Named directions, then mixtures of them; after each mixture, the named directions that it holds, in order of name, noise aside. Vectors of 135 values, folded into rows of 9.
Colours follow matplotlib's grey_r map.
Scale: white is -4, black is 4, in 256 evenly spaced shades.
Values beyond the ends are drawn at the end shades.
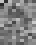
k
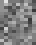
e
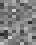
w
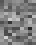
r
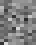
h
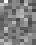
e, k.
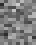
h, k, w.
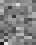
e, h, k.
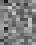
e.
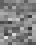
r.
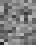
h.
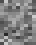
e, h, r.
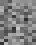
h.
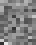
e, h.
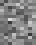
h, k, r.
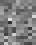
h, r.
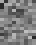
k, w.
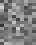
h, k.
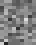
h.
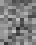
h, w.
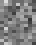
e.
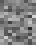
r.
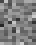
h, k, w.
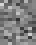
k, r.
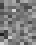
w.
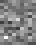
r.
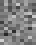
e, r, w.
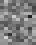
e, h, r.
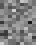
w.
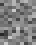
h, w.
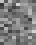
e, k.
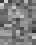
k.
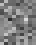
h, k, r.
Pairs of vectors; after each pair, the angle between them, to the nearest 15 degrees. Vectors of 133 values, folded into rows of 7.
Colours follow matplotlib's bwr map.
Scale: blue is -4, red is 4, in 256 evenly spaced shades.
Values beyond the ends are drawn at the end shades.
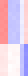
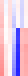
90 degrees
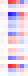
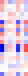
105 degrees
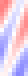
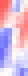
30 degrees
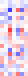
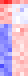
90 degrees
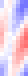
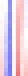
90 degrees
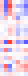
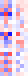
105 degrees
